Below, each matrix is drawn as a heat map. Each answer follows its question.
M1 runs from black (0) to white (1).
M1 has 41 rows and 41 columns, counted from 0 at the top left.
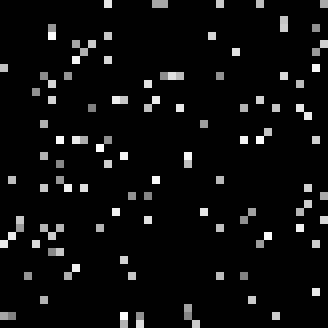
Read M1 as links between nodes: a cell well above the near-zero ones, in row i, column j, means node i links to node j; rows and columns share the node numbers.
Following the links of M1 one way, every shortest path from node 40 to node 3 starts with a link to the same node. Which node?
node 17
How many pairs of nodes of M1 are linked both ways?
6
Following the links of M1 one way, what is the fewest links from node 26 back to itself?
5
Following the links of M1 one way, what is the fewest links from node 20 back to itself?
3
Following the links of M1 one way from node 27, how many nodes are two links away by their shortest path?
9
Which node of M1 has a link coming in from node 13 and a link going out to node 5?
node 37
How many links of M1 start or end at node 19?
6
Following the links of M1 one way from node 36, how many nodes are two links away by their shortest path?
6
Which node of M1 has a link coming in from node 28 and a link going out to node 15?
node 12
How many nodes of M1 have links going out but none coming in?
2
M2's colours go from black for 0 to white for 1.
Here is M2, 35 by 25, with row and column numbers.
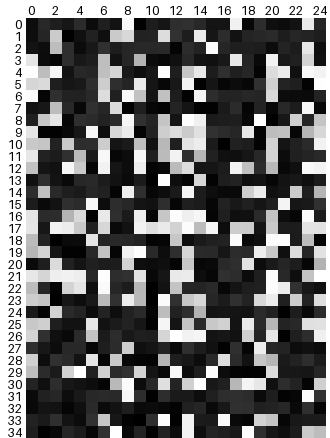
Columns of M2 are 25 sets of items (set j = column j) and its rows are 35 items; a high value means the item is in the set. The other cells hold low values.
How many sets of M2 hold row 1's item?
5
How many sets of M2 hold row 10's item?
10
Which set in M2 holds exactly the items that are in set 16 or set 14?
11
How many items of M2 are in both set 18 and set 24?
9
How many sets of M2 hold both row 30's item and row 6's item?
3
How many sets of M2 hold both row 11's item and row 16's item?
8
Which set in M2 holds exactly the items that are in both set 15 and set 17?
10
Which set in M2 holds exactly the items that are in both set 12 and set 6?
4
